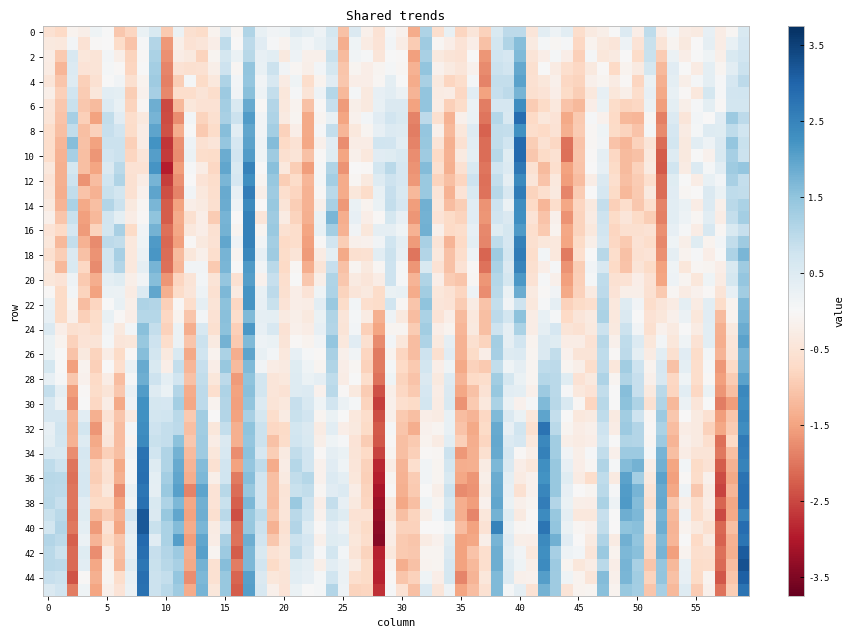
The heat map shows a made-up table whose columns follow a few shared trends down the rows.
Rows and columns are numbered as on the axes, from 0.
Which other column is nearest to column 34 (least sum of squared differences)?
22
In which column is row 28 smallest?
28
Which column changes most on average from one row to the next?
40
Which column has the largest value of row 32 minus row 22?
42
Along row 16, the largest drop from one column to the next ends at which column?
10
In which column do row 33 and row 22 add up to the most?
59
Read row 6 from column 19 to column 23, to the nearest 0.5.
1 -0.5 0 -1 0
